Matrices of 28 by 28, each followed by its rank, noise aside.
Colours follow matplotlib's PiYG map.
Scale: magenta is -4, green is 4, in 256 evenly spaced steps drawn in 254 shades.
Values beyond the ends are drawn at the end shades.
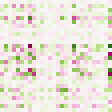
three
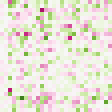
six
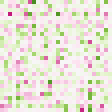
six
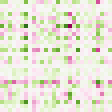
three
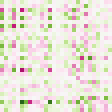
three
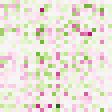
four
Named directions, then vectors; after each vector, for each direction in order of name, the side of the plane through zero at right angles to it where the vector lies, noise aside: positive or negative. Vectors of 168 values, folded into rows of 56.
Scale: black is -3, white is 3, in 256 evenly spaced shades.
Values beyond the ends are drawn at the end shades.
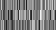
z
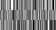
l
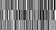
negative, negative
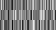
negative, positive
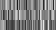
positive, positive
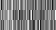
positive, negative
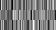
negative, positive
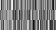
positive, negative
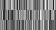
positive, positive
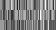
positive, positive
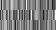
positive, negative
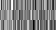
positive, negative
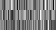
positive, positive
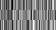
negative, positive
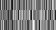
negative, positive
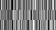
negative, positive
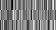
negative, positive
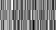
positive, negative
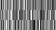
positive, negative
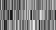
negative, positive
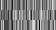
negative, positive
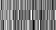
positive, negative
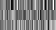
negative, negative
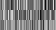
negative, negative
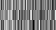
positive, negative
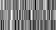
positive, negative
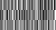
negative, negative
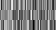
positive, negative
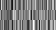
negative, positive
